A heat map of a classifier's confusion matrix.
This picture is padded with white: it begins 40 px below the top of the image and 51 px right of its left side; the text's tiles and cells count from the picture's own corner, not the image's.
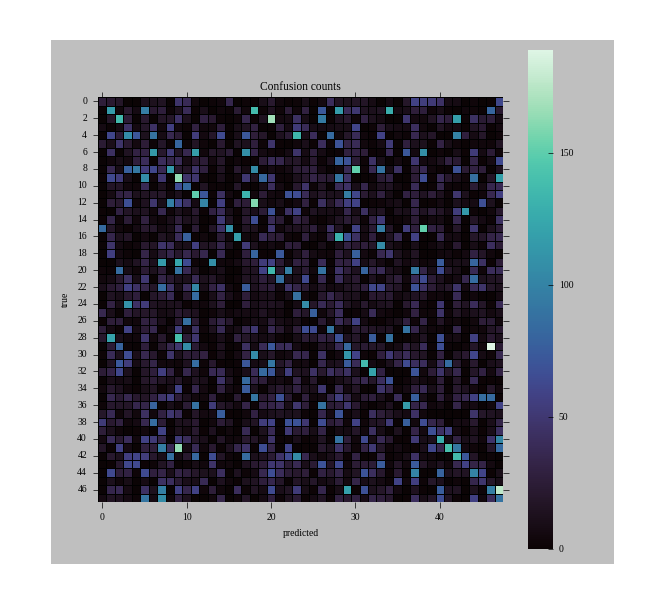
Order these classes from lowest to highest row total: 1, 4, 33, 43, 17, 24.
33, 17, 24, 43, 1, 4
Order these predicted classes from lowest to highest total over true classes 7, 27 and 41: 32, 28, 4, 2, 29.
4, 2, 29, 32, 28
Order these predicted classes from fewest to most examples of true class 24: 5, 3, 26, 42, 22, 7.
22, 7, 42, 26, 5, 3
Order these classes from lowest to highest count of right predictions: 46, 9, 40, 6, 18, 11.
18, 46, 6, 40, 11, 9
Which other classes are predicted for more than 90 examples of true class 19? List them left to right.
7, 9, 13
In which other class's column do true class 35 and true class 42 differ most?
23
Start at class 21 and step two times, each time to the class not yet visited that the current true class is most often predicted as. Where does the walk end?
37
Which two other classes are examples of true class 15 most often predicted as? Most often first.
38, 33
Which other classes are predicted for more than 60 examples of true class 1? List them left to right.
5, 18, 26, 28, 34, 46
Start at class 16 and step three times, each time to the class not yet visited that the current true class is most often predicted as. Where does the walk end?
47
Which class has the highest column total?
9
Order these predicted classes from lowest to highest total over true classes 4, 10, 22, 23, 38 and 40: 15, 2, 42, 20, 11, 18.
15, 18, 2, 20, 42, 11
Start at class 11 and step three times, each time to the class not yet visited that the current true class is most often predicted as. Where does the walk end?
34
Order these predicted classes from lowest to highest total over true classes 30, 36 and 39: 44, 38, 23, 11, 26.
38, 44, 23, 11, 26
